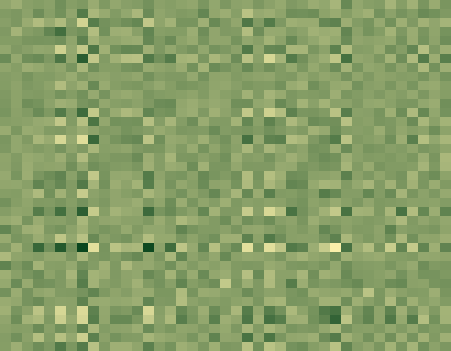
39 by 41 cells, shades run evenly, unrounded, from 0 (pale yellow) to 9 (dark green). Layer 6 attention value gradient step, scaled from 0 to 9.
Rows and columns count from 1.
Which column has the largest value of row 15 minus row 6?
6
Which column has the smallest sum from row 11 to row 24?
25
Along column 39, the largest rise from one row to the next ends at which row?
7
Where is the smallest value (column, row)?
31, 28
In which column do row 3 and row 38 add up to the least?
8
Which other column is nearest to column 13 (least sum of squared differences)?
12
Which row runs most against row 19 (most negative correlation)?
9
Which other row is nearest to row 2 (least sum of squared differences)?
37
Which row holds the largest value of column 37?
24
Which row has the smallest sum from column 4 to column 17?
35
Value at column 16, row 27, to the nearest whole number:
4
